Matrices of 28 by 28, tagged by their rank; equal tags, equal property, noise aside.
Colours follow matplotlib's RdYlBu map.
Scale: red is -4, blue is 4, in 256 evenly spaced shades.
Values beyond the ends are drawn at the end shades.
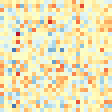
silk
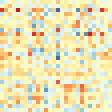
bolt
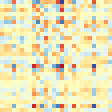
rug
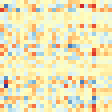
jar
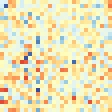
silk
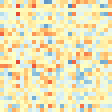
bolt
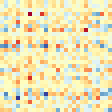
bolt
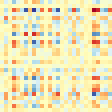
rug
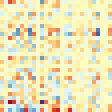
jar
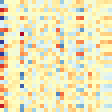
jar
